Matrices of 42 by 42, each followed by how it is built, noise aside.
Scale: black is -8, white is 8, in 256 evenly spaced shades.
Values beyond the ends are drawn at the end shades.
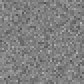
noise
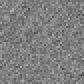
Hankel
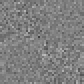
block diagonal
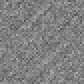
Hankel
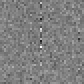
uneven columns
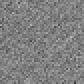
Hankel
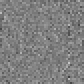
uneven columns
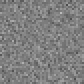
noise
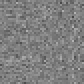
low rank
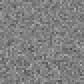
repeating columns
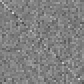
diagonal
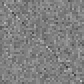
diagonal
